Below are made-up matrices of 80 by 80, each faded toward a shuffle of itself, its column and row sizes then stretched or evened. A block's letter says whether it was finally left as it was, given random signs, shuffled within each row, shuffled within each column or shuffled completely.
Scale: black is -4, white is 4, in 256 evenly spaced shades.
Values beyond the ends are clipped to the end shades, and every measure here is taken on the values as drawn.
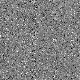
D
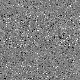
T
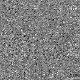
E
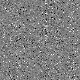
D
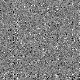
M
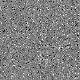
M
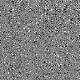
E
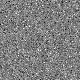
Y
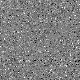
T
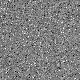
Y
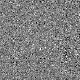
M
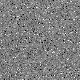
T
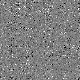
M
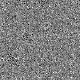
M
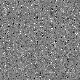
D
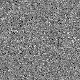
T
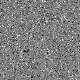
T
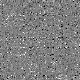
E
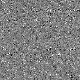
M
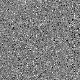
D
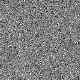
D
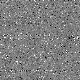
T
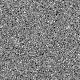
Y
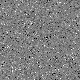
Y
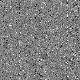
D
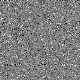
T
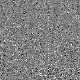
M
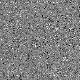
M
